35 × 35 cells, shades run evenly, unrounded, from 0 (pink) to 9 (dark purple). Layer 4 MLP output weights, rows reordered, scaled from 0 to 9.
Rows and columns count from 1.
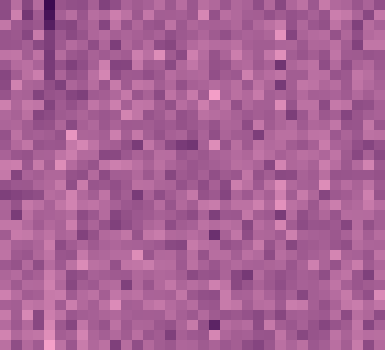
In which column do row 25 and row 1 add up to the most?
5
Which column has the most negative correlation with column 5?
19
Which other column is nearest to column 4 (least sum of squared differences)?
15
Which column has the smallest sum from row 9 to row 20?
26
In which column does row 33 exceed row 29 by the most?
20
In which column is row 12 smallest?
12
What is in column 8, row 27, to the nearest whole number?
1
